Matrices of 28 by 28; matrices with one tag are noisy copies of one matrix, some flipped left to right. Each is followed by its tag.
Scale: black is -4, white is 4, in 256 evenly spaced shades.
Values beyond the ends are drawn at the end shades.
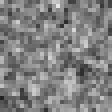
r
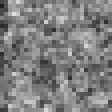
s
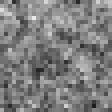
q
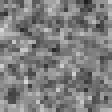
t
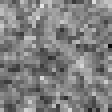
q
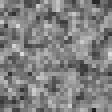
r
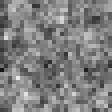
s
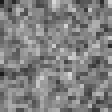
r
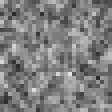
r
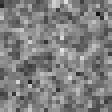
r
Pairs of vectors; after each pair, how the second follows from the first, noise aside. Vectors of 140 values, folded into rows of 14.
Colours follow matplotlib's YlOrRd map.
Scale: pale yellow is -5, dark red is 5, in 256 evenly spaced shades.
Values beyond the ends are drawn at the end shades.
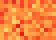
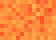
reversed, negated, shrunk.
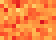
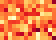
reversed, negated, scaled up.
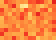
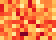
wrapped around, negated, scaled up.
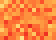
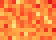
shuffled.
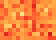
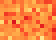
wrapped around.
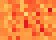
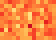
reversed, negated.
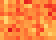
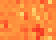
wrapped around, partly zeroed.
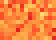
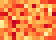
wrapped around, negated, scaled up.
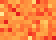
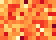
reversed, negated, scaled up.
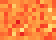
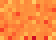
wrapped around, negated, partly zeroed.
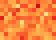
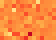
wrapped around, partly zeroed.
